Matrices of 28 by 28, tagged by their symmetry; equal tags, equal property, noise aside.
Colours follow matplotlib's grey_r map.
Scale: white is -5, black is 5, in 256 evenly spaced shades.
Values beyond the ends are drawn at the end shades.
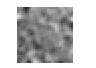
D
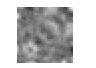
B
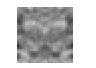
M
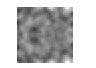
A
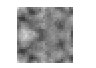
A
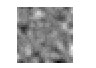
D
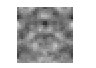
M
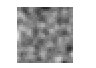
D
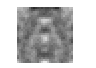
M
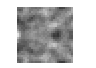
A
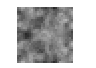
A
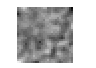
D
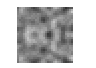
A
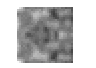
A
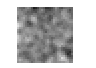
D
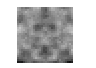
M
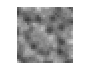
B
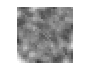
B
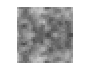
A
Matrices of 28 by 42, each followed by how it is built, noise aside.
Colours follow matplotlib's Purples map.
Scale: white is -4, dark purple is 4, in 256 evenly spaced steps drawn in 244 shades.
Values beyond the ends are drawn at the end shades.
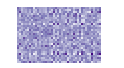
low rank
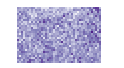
smooth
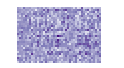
blocks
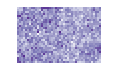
smooth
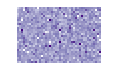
sparse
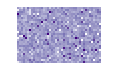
sparse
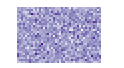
noise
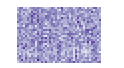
blocks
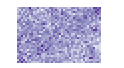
smooth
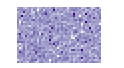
sparse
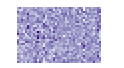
uneven columns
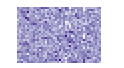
uneven columns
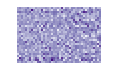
low rank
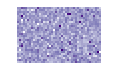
sparse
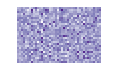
low rank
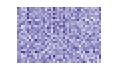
low rank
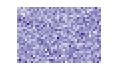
noise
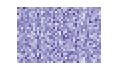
repeating rows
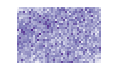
smooth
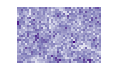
smooth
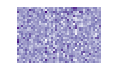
uneven columns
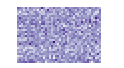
blocks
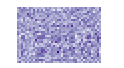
blocks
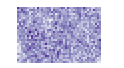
smooth
